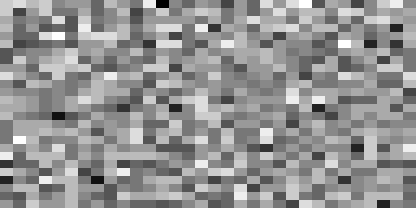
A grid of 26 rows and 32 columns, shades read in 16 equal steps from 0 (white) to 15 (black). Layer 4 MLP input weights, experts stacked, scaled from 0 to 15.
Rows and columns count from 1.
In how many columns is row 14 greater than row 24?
14
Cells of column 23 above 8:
3
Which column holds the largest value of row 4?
31
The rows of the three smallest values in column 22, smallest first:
2, 4, 9
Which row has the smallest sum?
20
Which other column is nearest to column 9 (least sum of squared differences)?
32
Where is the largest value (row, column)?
1, 13
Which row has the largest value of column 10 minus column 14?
6
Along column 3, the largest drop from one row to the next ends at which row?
24
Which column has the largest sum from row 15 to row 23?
8
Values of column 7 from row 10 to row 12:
9 7 5
